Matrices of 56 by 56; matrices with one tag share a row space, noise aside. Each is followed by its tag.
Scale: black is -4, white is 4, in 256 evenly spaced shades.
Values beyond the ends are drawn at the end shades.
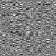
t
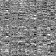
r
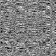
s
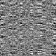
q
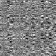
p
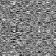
t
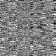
q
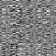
t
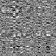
t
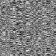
t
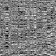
r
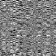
t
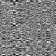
t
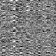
t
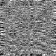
q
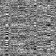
r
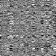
p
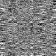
q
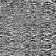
p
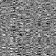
t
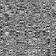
s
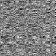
s
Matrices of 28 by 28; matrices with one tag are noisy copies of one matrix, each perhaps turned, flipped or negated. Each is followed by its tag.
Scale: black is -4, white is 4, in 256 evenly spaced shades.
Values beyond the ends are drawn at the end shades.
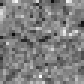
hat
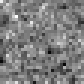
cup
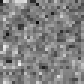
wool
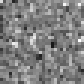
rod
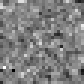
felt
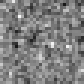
rod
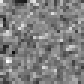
wool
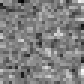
felt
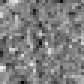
hat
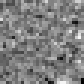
wool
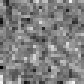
felt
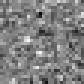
rod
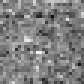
rod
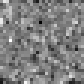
felt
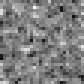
felt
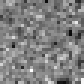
wool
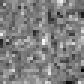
hat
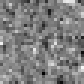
hat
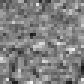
hat
